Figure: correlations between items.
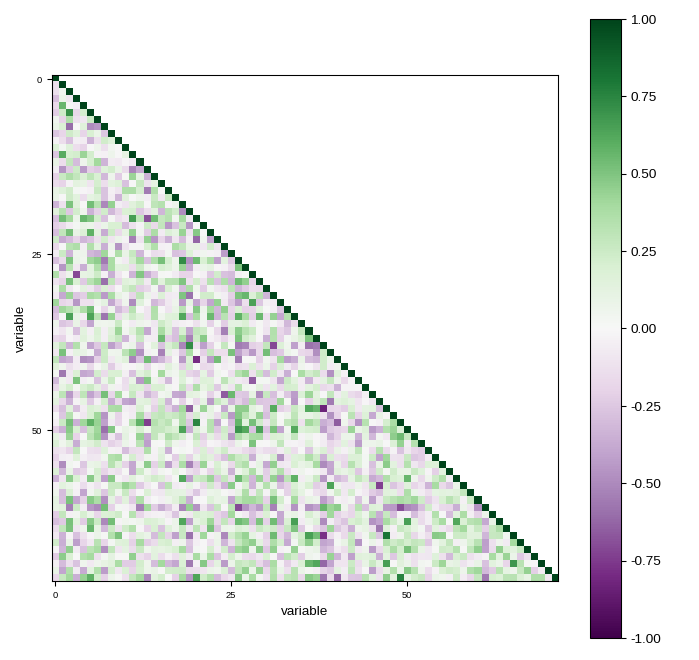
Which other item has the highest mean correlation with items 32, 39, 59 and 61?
40
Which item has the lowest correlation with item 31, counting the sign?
38
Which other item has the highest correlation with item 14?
20
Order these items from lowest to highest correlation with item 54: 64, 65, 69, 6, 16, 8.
6, 16, 64, 69, 8, 65
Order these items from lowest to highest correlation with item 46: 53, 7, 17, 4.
17, 4, 7, 53
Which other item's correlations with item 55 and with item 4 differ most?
1
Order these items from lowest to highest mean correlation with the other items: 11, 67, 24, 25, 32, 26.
32, 25, 24, 11, 67, 26
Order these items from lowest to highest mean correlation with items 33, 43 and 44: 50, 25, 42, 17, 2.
42, 25, 17, 50, 2
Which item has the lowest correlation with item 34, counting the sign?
7
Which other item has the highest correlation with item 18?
26
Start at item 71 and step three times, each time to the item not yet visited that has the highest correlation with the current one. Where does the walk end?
11
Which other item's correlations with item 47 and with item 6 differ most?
65
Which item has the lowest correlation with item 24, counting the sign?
45
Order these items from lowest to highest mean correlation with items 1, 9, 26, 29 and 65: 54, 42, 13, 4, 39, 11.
13, 39, 4, 42, 11, 54
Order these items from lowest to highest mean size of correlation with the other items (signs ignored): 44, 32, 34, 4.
44, 4, 32, 34
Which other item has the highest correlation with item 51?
49
